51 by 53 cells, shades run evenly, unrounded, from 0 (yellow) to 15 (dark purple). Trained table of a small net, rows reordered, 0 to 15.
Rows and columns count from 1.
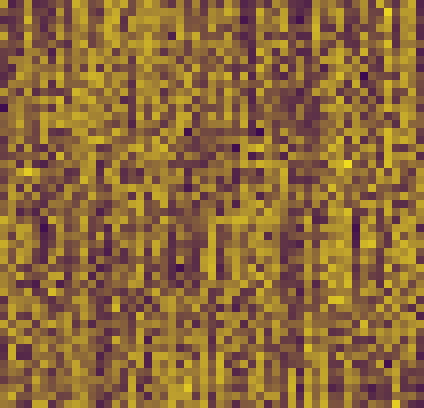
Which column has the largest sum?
38
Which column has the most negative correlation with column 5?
42
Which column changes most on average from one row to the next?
33
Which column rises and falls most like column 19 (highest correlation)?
14
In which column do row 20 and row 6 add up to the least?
49
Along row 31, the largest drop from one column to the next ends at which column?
46
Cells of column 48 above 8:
37
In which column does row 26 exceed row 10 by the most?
51
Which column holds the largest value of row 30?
45
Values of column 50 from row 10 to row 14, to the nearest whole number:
12 7 11 12 6
